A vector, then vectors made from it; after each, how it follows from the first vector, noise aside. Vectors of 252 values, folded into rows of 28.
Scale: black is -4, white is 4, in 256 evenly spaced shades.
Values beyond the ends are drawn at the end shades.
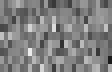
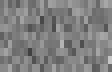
negated, shrunk.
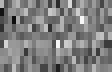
reversed.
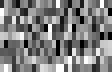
reversed, negated, scaled up.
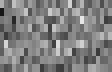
reversed.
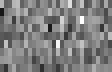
reversed.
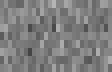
negated, shrunk.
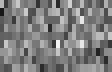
reversed.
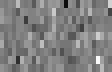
wrapped around, partly zeroed.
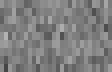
wrapped around, negated, shrunk.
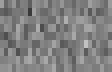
wrapped around, negated, shrunk.
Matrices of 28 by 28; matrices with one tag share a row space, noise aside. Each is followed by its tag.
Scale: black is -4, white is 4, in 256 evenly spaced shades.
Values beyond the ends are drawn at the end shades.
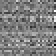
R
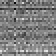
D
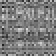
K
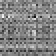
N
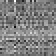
D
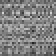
R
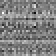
N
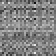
N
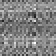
N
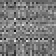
D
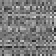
R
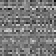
R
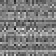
D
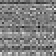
R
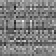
D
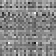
N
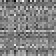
D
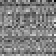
R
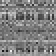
K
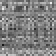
K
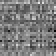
R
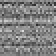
R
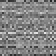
K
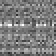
R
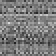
D
